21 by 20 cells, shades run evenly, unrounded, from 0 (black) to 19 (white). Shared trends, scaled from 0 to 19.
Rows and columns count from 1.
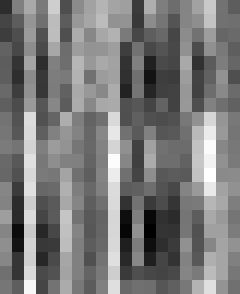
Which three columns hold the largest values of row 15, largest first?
10, 3, 18
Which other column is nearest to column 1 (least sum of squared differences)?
20
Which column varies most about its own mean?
13
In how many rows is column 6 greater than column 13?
16
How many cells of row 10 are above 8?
14
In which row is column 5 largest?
1
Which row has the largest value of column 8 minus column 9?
7
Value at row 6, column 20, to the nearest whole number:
6
